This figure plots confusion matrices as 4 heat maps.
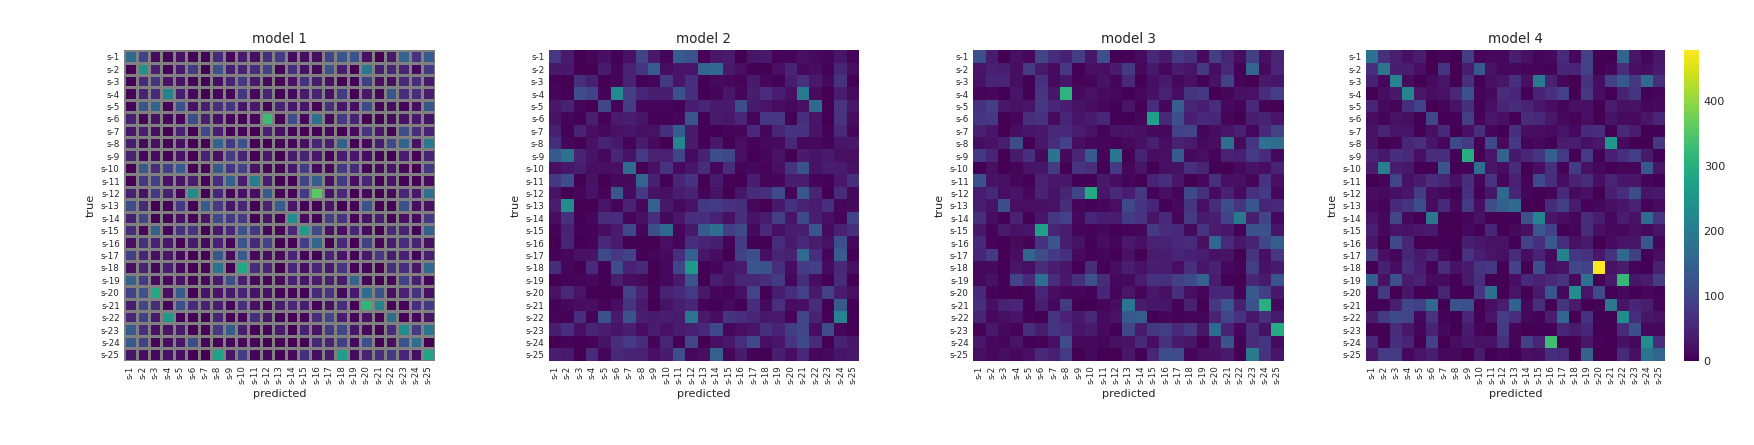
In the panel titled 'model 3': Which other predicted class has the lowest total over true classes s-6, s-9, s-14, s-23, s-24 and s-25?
s-3
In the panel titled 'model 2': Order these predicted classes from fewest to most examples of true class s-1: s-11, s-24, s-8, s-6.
s-6, s-24, s-8, s-11
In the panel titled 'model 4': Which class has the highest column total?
s-22
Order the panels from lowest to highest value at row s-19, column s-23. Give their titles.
model 2, model 4, model 3, model 1
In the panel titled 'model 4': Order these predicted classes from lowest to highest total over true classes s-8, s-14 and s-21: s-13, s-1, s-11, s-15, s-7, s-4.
s-7, s-1, s-11, s-4, s-13, s-15
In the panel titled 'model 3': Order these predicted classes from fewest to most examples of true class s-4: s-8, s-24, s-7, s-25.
s-7, s-24, s-25, s-8
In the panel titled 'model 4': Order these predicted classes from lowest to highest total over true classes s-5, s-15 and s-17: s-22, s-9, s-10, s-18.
s-10, s-18, s-9, s-22
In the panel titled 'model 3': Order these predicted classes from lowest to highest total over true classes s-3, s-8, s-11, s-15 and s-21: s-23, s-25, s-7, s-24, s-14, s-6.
s-14, s-7, s-25, s-23, s-6, s-24
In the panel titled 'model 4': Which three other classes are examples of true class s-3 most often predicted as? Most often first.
s-15, s-24, s-22
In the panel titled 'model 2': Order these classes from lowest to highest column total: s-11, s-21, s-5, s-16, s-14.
s-5, s-16, s-14, s-11, s-21
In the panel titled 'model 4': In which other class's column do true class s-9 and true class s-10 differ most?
s-2
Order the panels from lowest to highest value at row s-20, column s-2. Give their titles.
model 3, model 2, model 4, model 1
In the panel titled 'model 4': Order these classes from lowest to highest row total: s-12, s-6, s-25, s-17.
s-6, s-12, s-25, s-17
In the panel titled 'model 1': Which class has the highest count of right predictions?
s-25
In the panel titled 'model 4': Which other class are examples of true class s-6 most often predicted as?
s-9
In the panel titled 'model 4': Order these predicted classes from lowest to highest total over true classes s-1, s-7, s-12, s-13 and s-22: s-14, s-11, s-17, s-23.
s-14, s-11, s-23, s-17
